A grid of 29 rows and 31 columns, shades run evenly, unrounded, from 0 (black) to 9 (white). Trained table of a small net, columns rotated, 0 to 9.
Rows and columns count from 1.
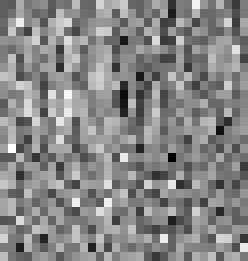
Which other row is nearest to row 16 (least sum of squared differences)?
4
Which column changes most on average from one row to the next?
3
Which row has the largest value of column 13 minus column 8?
8
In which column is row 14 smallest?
29
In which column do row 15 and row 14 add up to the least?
28
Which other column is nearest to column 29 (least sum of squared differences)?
23
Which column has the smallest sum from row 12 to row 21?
18
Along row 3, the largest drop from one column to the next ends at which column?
30
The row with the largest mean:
27
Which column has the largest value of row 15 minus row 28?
12
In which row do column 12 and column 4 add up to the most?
10
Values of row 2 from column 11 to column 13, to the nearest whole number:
4 4 6
